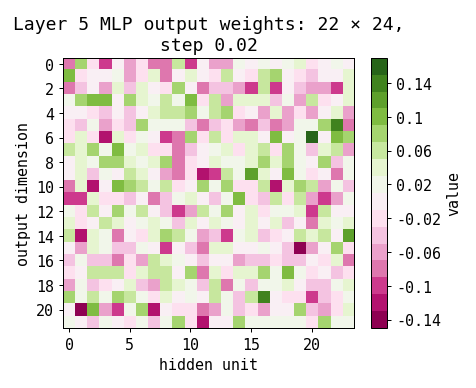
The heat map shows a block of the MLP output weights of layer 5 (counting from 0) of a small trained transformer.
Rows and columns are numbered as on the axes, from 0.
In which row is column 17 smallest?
10
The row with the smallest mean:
2
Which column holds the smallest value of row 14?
1
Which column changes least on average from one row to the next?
5
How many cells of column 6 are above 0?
15
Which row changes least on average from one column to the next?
16
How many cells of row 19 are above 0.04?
7
